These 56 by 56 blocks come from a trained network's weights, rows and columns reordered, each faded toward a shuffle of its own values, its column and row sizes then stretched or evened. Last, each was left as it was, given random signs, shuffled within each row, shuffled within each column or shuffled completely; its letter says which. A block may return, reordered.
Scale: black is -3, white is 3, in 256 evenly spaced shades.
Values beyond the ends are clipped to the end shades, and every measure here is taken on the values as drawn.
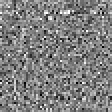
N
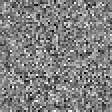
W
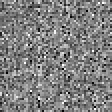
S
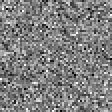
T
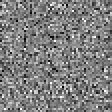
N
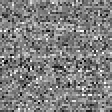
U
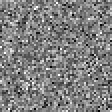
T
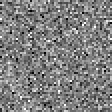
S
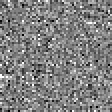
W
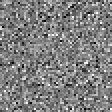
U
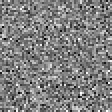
U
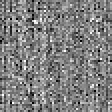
N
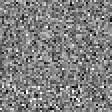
U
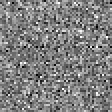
W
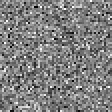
U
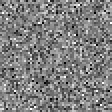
U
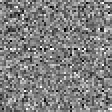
N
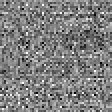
N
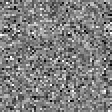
W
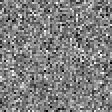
S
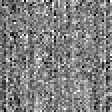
N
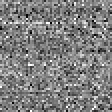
N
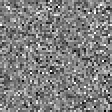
S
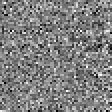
W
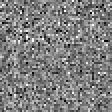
W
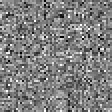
N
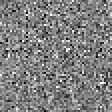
W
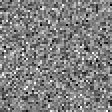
T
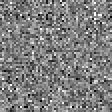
W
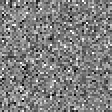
S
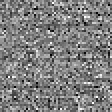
N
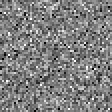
T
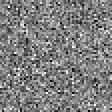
S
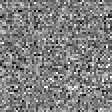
U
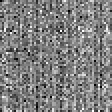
N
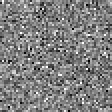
T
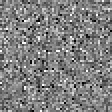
W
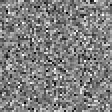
S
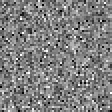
T
